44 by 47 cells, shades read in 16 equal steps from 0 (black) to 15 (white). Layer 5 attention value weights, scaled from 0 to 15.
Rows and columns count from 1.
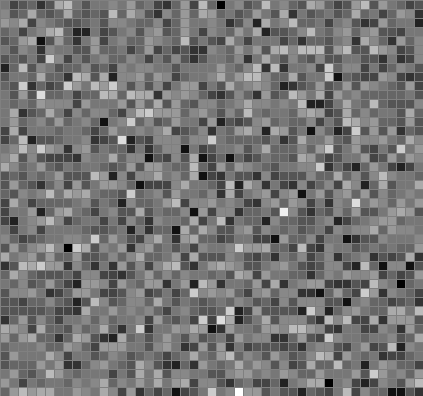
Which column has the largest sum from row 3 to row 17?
39
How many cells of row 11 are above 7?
18
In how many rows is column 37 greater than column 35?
20
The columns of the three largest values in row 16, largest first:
14, 24, 3
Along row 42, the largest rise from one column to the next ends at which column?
42
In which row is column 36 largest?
19
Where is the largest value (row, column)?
44, 27
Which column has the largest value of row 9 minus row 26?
37
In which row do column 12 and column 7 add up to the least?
38
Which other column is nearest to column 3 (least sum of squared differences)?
10
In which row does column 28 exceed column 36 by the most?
12
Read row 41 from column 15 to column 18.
5 10 8 5
